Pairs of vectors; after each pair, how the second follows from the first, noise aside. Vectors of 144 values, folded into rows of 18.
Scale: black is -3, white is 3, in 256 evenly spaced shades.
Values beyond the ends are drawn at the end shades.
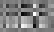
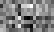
reversed.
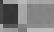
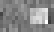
wrapped around, negated, partly zeroed.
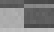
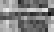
wrapped around.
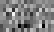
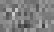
shrunk.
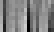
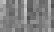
reversed, negated, shrunk.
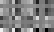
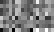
negated.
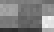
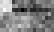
wrapped around.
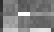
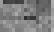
reversed, negated, shrunk.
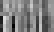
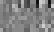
wrapped around, partly zeroed.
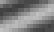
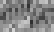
wrapped around, partly zeroed.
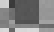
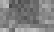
shrunk.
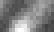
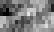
wrapped around, negated.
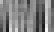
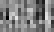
wrapped around.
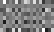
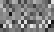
wrapped around.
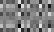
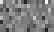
wrapped around, negated, partly zeroed.
